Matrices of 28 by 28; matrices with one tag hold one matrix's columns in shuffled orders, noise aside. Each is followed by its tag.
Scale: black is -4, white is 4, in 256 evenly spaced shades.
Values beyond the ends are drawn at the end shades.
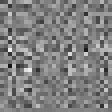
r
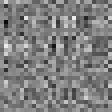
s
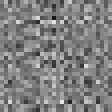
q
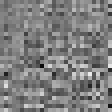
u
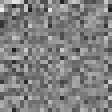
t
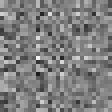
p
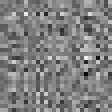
p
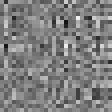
s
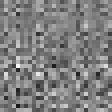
u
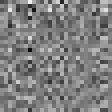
t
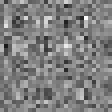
s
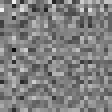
t
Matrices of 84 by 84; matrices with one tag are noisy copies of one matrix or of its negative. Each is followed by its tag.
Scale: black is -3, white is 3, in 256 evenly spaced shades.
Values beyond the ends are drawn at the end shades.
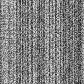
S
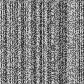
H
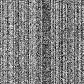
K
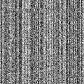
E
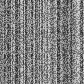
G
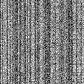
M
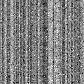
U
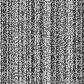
M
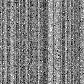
U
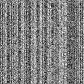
H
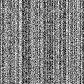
E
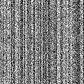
G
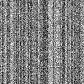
U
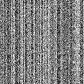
G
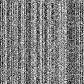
H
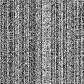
K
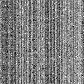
S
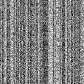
U
